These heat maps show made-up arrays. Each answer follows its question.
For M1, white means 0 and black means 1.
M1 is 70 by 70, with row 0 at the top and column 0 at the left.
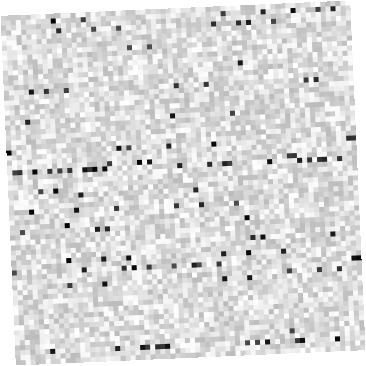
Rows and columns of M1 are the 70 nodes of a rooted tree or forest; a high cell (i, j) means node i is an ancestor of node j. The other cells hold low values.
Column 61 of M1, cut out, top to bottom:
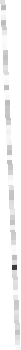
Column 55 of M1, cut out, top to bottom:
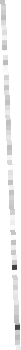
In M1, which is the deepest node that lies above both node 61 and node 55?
53
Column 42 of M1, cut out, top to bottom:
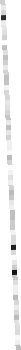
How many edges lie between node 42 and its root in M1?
3
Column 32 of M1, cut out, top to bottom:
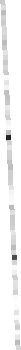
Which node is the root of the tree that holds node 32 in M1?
51
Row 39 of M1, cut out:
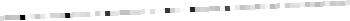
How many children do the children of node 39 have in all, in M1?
3
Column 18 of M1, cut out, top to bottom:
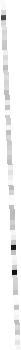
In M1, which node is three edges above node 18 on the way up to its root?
3
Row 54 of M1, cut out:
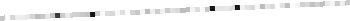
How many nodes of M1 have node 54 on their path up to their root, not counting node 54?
4
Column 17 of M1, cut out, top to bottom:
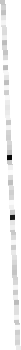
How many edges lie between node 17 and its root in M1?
2
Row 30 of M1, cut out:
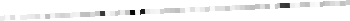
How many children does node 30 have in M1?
5
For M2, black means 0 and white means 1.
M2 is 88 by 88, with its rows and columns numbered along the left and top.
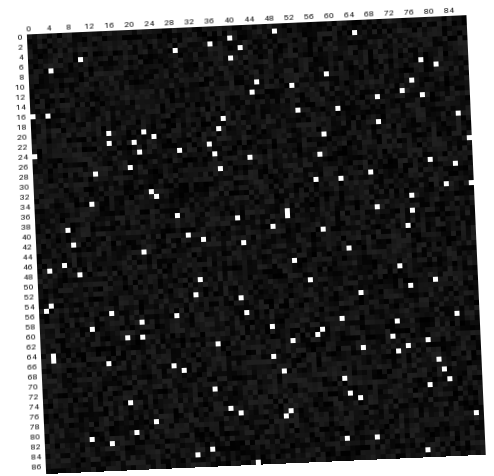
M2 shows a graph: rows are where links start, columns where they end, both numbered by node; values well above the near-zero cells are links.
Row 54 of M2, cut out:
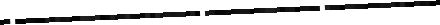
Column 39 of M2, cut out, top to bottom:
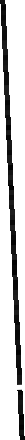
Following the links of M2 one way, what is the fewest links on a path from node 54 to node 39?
3
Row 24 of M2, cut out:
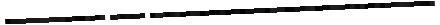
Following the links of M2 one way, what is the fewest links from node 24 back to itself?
2
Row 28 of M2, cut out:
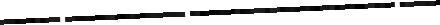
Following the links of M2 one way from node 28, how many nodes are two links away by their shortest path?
5
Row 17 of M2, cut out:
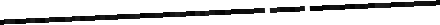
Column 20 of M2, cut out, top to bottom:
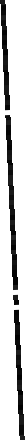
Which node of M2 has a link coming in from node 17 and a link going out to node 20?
node 61
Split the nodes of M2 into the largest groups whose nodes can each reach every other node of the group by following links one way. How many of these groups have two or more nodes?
10
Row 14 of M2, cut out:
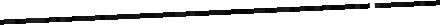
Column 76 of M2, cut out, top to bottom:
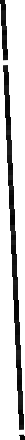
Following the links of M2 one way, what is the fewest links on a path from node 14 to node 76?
7
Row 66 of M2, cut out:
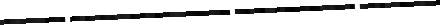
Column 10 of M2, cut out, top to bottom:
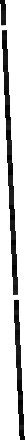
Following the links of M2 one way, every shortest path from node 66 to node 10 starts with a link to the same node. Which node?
node 46
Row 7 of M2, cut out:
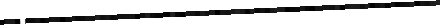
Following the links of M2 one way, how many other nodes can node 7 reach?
12
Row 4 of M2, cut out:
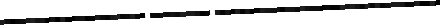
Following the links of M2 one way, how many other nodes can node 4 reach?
12
